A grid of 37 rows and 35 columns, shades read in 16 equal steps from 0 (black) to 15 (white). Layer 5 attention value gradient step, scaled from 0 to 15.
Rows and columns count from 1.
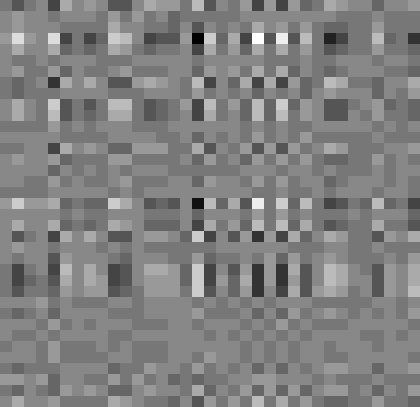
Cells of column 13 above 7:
18
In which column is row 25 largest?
17
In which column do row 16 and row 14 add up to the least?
5
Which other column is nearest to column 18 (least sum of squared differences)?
11
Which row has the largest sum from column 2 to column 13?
19
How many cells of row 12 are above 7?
20
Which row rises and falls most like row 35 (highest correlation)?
2
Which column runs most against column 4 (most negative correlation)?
31
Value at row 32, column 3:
8
